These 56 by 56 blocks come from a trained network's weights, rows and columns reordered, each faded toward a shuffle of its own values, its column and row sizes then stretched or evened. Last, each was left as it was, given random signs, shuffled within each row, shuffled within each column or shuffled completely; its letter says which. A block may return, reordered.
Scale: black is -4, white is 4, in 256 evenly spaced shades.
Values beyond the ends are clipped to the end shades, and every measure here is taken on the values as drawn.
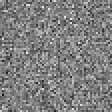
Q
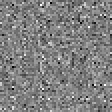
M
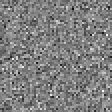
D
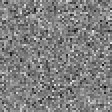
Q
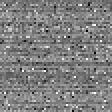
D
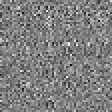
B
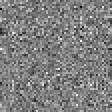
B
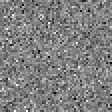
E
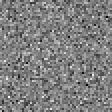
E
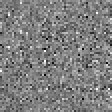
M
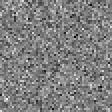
E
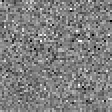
D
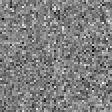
Q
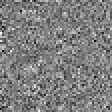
B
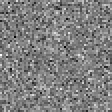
E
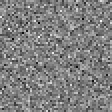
E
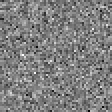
E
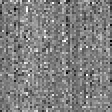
B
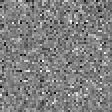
M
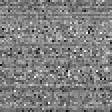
D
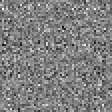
M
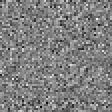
D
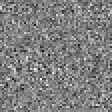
D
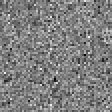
Q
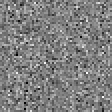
Q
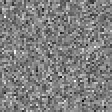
Q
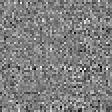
B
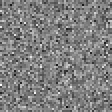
Q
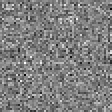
B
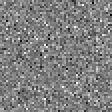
E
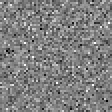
E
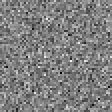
E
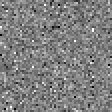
Q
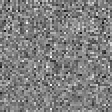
B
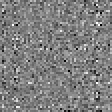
M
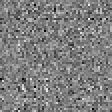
M
